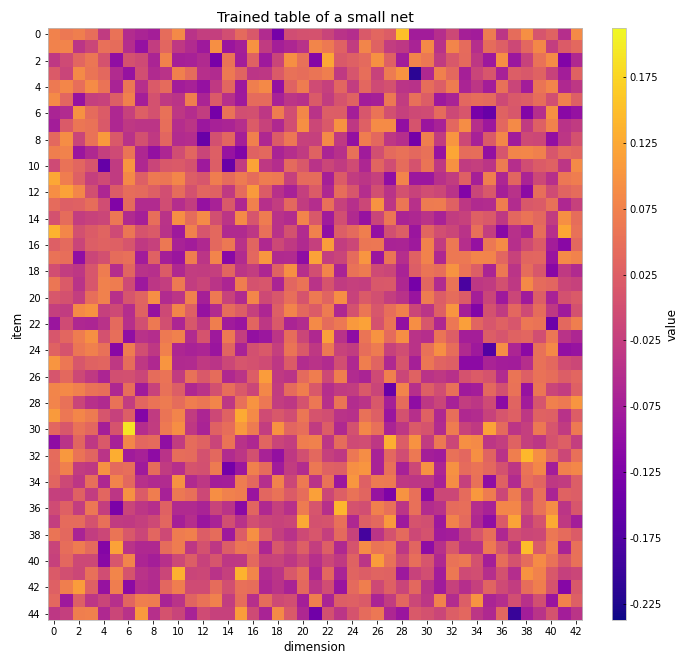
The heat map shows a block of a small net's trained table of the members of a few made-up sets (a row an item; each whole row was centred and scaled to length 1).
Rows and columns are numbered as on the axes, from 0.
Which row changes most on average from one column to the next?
2
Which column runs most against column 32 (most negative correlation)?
12
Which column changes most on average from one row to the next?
41
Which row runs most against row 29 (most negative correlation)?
31
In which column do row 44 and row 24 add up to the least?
37
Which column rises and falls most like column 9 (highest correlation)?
26
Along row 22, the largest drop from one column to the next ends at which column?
40
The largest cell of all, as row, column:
30, 6
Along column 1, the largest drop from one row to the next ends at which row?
43
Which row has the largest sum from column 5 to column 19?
11
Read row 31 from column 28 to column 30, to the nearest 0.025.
0.025 0.1 -0.025
